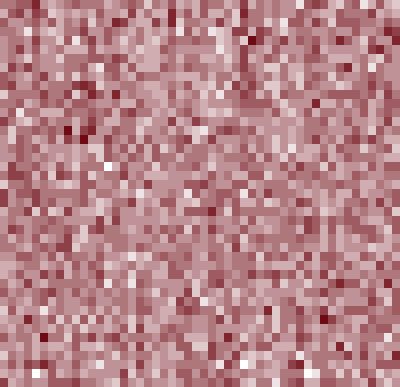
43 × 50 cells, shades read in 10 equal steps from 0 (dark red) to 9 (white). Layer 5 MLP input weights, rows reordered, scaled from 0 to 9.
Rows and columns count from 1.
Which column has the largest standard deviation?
31
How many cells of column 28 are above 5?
10
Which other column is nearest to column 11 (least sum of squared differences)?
45
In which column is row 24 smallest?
27
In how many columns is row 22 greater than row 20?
19
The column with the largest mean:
20
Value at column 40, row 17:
6
